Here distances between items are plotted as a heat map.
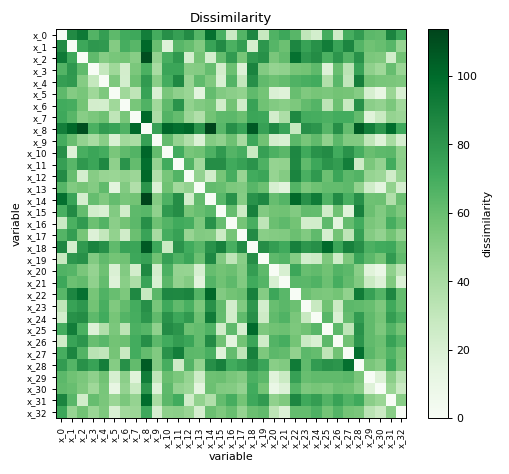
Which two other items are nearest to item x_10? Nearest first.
x_1, x_18
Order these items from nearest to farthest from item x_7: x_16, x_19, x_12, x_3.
x_12, x_3, x_16, x_19
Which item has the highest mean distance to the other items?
x_8
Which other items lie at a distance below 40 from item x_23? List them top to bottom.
x_0, x_16, x_19, x_24, x_26
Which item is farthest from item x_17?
x_18
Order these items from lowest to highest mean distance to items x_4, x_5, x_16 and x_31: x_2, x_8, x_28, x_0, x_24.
x_2, x_24, x_0, x_28, x_8
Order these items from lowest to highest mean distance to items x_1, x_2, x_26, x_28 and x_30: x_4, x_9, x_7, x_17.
x_9, x_7, x_17, x_4
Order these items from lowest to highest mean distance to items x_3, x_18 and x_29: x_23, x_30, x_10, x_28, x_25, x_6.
x_30, x_6, x_10, x_25, x_23, x_28
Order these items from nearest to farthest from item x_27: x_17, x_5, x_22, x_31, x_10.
x_17, x_22, x_5, x_31, x_10
